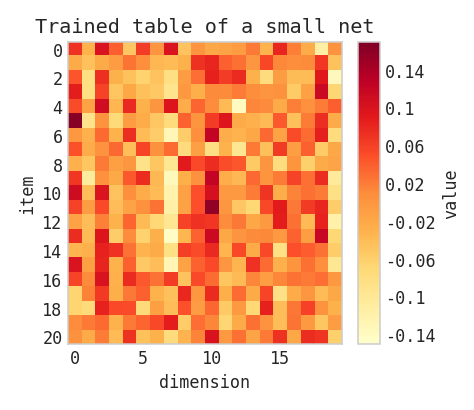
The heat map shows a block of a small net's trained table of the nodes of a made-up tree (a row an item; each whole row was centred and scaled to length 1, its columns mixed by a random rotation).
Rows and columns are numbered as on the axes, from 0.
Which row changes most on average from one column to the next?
13
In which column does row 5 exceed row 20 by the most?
0
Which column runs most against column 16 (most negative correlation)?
11
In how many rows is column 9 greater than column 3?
17
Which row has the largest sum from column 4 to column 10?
16
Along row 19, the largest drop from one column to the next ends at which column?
8
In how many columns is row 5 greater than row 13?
8
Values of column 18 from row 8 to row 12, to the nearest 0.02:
-0.02 0.08 0.02 0.08 0.08
